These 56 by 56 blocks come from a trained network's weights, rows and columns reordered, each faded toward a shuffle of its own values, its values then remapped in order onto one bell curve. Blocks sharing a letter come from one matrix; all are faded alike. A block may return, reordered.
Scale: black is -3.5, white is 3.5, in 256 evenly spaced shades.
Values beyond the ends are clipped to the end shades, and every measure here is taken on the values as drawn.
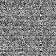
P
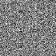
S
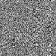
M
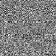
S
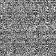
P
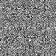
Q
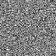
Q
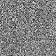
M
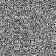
Q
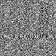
Q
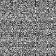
P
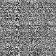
P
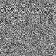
S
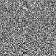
S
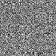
Q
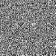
S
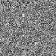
M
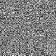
S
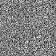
S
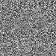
M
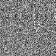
M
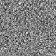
M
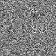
M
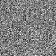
Q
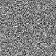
Q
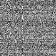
P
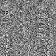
S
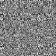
S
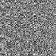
S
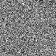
M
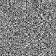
M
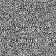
Q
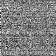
P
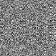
S
